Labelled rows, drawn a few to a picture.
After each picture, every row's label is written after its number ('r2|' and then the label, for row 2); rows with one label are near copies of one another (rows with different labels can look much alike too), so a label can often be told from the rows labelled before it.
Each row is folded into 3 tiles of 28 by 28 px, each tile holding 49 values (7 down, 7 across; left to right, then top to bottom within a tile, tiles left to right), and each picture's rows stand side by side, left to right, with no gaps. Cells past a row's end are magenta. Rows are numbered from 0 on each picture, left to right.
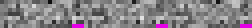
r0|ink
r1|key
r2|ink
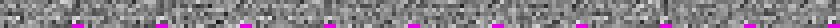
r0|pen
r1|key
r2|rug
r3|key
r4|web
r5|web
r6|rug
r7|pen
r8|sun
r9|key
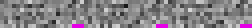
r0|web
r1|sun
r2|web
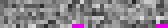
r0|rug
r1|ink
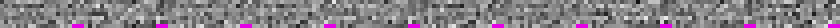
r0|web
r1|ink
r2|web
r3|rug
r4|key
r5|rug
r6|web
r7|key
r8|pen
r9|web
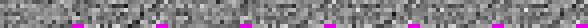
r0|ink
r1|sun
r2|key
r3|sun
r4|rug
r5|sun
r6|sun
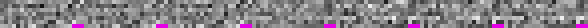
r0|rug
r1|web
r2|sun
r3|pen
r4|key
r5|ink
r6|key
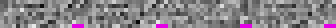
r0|rug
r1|web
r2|pen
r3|rug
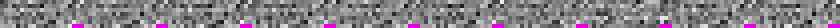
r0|web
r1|rug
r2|rug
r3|web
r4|web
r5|web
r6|web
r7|key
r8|rug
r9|web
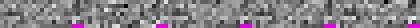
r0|pen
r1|sun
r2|ink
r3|pen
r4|key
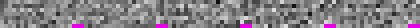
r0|web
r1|pen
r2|ink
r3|rug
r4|web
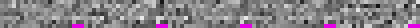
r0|ink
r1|pen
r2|key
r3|key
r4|rug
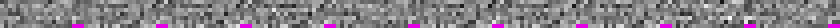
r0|key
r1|sun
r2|web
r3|rug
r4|ink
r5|sun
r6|web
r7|sun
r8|key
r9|pen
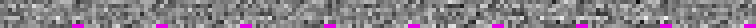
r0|key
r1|rug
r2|web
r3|pen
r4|web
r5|sun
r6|key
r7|key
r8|rug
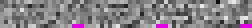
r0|rug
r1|sun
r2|key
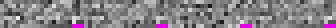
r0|pen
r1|ink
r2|web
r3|key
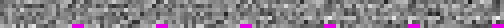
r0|sun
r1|web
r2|rug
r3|key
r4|key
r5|key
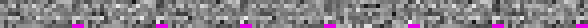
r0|key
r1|key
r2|key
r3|key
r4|sun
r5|pen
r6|ink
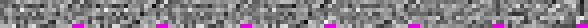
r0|rug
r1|web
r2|rug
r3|sun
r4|rug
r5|pen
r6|pen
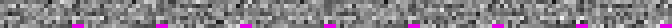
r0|ink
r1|pen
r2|web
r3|key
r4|ink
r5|rug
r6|key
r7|rug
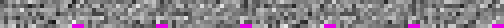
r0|web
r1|pen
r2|pen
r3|rug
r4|pen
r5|sun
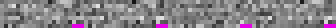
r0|ink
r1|ink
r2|rug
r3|key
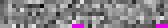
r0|sun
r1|ink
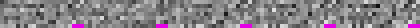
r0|web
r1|pen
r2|sun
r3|sun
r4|sun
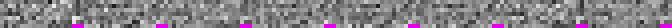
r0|pen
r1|rug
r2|pen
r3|rug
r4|sun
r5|rug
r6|pen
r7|ink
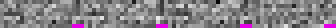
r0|pen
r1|pen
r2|ink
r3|rug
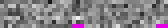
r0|key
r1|rug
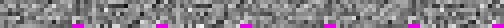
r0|pen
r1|sun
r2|sun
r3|pen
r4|pen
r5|rug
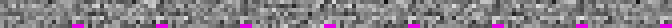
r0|ink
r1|ink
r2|pen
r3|rug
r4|ink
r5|pen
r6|key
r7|key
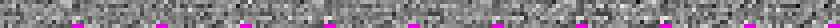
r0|ink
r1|sun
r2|rug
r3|key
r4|rug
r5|key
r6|pen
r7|key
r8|rug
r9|sun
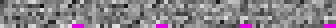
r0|web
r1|sun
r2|key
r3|ink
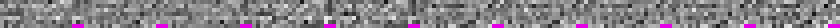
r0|key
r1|web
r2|ink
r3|pen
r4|pen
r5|rug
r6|rug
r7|web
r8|rug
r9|web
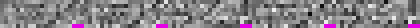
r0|sun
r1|sun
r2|pen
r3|rug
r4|key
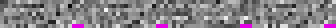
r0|web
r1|rug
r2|key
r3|sun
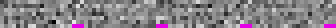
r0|web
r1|key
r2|web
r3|rug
